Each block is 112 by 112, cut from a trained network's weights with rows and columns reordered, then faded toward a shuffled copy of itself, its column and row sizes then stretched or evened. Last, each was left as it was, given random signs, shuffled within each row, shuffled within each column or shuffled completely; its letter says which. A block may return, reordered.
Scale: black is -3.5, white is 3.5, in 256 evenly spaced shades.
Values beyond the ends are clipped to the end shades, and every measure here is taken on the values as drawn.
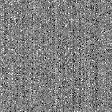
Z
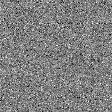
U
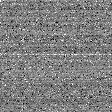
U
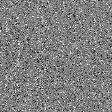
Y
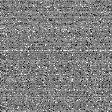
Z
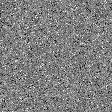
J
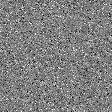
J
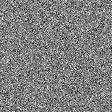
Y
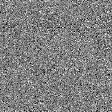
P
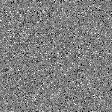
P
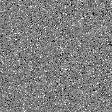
Y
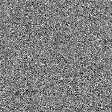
P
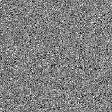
Z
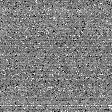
U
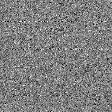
P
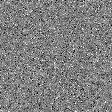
J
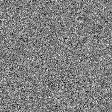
U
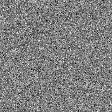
Y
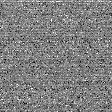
U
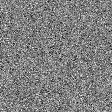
J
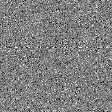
P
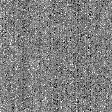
Y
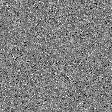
U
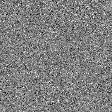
U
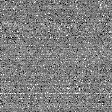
Z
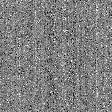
Y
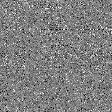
P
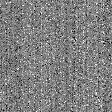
Y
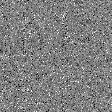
Y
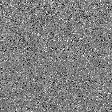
U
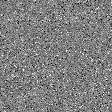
J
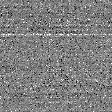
Z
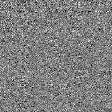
Z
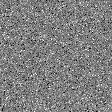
J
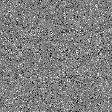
P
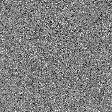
Y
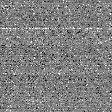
Z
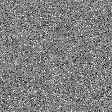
U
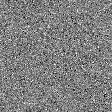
J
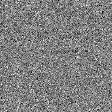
P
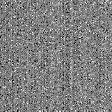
Z
